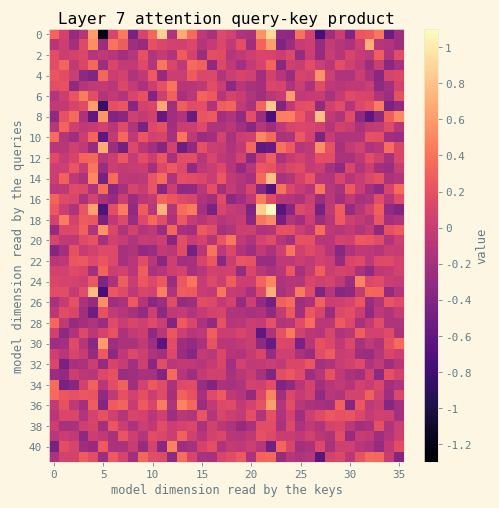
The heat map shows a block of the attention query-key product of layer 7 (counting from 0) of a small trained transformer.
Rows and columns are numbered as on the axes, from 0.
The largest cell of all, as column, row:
22, 17
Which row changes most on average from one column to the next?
0
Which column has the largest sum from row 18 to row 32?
24
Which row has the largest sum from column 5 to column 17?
36
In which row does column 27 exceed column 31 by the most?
8
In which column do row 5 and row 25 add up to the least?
5
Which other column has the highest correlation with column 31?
18
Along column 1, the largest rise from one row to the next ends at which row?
35
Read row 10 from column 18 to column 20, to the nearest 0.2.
-0.2 0 0
